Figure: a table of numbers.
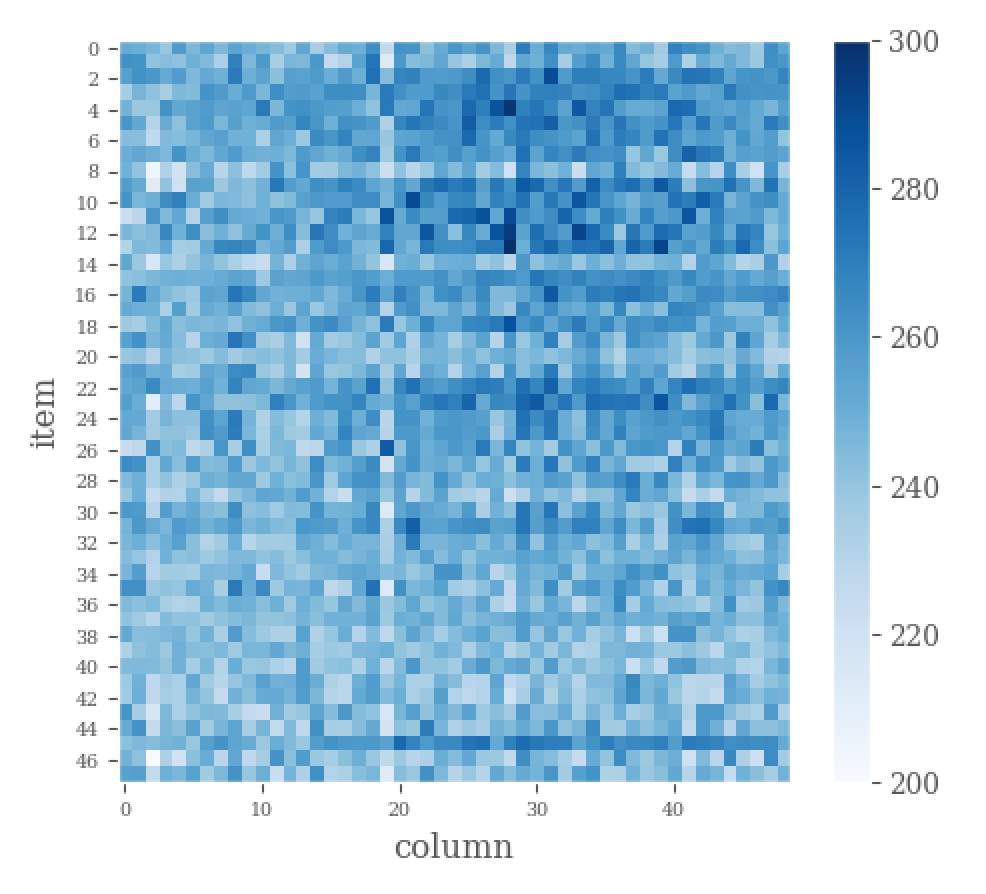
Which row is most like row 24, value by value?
25
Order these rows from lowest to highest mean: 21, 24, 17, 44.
44, 21, 17, 24
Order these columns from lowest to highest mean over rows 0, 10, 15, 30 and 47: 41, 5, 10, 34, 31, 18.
10, 5, 41, 18, 34, 31
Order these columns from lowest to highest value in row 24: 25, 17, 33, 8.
33, 17, 25, 8
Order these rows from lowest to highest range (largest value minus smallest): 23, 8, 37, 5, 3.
37, 3, 5, 8, 23
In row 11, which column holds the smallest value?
0
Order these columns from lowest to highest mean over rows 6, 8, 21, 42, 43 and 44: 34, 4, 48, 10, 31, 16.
4, 10, 48, 16, 31, 34
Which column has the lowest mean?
2
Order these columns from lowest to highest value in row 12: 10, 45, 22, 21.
21, 10, 45, 22
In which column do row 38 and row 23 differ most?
39
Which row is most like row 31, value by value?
7
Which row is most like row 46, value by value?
8
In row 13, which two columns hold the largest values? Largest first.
28, 39
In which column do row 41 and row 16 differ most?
31
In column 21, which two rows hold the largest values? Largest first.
10, 31
